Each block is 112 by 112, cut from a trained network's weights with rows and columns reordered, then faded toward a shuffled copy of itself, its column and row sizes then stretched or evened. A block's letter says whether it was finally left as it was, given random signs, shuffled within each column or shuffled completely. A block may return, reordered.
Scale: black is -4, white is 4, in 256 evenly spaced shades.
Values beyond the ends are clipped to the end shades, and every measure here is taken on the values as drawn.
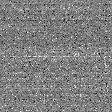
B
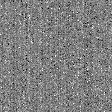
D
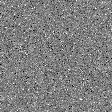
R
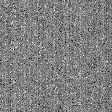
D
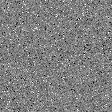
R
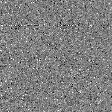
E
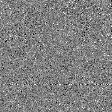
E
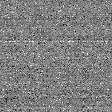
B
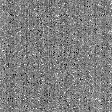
B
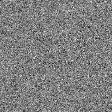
E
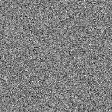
B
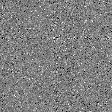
E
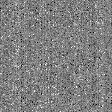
B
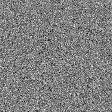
R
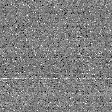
B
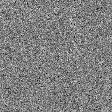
D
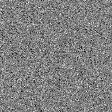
E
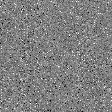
D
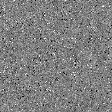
E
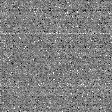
B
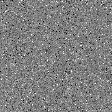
D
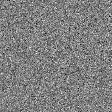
D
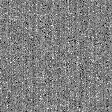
D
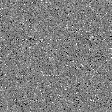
E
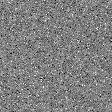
R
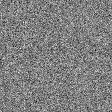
R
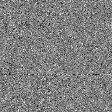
E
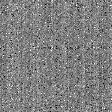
B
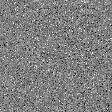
D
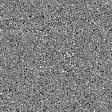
E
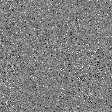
D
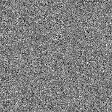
E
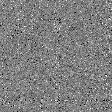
E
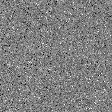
D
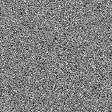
B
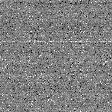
B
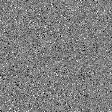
E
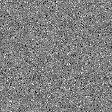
E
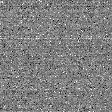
B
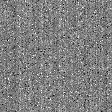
D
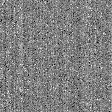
D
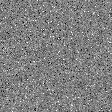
R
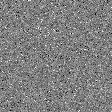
R
